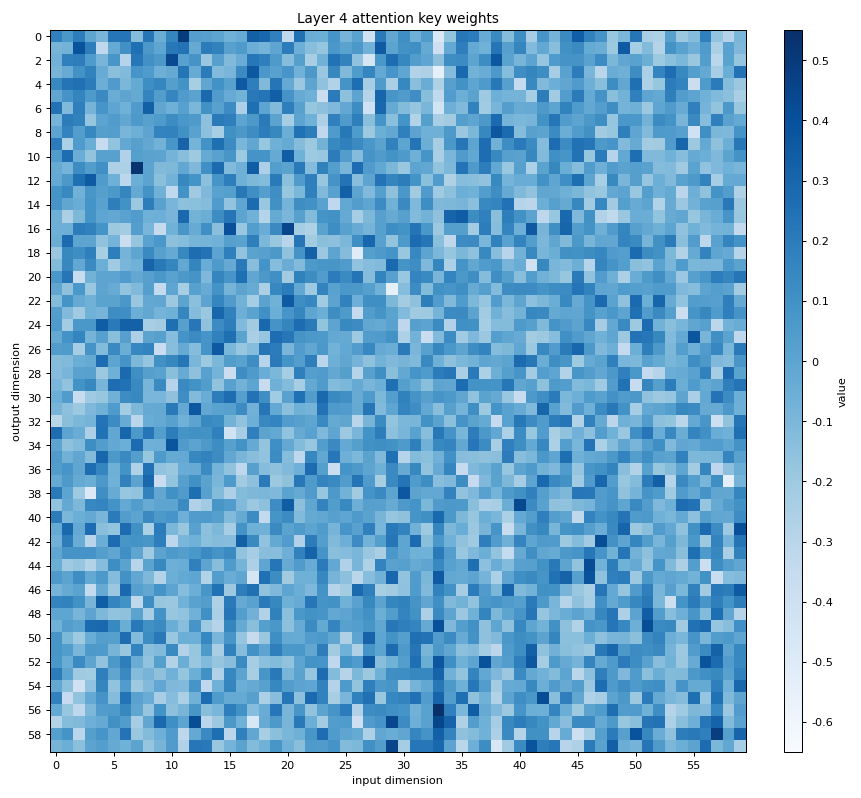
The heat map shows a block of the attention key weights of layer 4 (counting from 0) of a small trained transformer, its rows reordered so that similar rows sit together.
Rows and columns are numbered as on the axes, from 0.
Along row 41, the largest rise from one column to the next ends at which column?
59
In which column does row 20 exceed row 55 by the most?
1
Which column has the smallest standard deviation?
0
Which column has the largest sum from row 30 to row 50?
33
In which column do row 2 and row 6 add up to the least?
27
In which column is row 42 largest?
47
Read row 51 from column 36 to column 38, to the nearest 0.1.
-0.1 -0.2 -0.3
